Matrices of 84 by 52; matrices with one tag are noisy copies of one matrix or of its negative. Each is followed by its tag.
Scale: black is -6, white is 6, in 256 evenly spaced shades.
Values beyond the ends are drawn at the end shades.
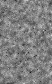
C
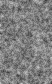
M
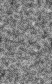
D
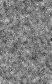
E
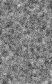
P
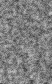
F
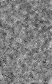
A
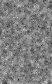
P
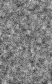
P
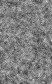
M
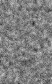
D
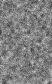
P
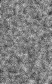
F
